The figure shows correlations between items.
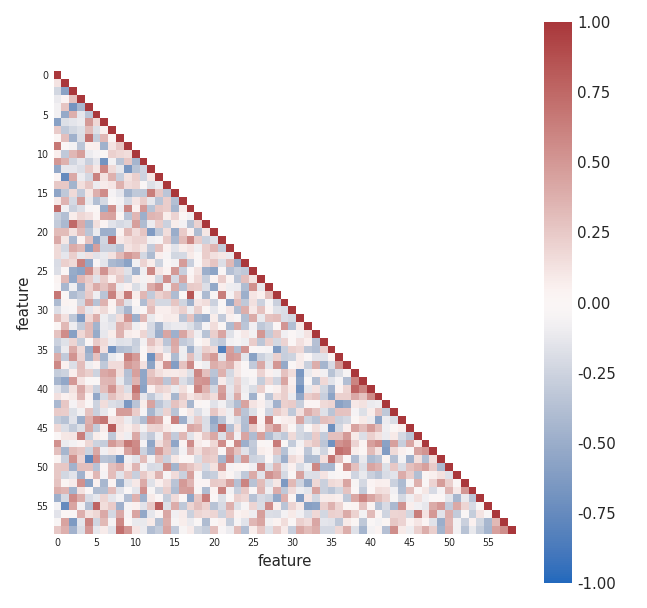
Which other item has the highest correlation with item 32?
29
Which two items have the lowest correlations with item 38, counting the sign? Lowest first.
31, 11
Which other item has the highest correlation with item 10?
40
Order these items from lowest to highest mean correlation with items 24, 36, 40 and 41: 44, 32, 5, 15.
44, 15, 5, 32
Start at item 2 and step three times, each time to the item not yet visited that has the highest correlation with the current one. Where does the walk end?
39
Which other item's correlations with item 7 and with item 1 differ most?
13
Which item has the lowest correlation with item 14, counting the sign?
2
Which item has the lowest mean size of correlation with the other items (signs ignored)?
30
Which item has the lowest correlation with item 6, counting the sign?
11
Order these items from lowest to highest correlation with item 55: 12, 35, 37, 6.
37, 6, 12, 35
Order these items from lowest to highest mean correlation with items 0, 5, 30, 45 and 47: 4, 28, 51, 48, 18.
4, 18, 51, 48, 28
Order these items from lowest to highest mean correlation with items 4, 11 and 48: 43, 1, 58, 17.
1, 43, 58, 17
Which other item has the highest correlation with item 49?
35
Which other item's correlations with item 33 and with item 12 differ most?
15
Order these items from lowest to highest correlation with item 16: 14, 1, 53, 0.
0, 14, 1, 53
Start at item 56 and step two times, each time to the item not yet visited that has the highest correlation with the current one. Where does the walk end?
3
